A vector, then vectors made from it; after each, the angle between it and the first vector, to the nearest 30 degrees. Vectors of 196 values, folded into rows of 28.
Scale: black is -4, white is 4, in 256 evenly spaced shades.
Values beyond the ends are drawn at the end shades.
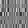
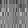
150 degrees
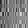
150 degrees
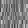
120 degrees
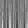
90 degrees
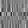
60 degrees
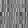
30 degrees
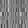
150 degrees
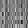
120 degrees
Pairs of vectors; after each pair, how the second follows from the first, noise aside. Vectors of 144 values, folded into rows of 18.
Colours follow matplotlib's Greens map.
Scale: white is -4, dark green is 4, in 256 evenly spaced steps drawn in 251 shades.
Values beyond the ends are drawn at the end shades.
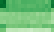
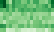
copied.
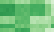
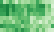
copied.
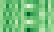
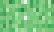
reversed, negated, partly zeroed.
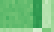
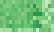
partly zeroed.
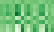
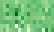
partly zeroed.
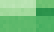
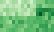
copied.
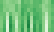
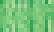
wrapped around, negated, shrunk.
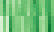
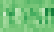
reversed, negated, partly zeroed.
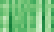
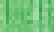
wrapped around, shrunk.
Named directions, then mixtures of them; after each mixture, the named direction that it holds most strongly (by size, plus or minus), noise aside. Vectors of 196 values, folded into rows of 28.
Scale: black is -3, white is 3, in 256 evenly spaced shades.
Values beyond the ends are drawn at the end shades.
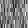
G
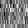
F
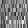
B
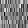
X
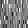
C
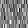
C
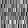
B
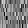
B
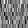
X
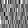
X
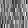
G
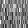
C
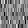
X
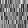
X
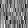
B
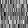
X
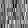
G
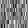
G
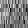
F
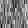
G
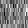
F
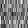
B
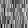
G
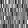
C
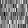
B
